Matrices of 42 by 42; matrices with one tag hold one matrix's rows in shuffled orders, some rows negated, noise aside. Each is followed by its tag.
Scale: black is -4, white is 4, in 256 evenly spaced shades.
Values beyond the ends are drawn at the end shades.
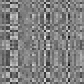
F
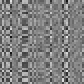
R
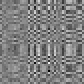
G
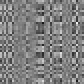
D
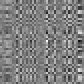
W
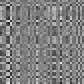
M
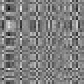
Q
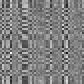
R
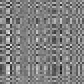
M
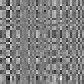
M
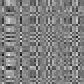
Q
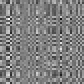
M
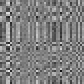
M
